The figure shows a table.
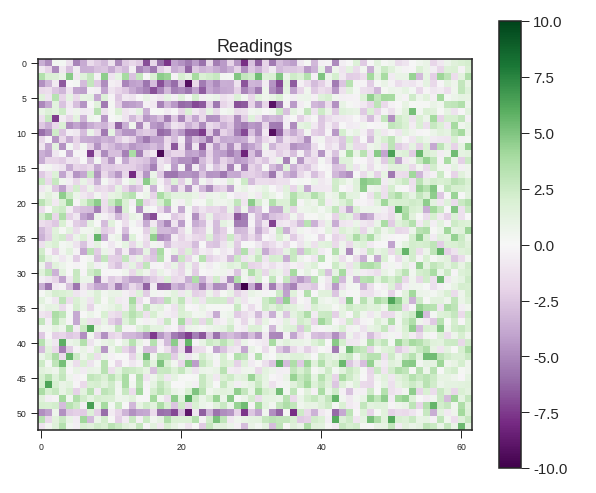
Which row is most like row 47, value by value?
2
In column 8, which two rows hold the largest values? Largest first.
25, 20
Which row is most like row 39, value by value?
4
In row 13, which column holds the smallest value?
17
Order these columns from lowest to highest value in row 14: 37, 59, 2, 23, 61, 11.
37, 23, 2, 11, 59, 61
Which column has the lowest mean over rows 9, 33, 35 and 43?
22
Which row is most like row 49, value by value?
42
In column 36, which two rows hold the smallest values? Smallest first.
50, 3
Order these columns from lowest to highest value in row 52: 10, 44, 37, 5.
5, 37, 44, 10
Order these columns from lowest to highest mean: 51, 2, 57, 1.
1, 2, 51, 57
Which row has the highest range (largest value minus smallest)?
13
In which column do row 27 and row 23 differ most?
29
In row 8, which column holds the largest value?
56
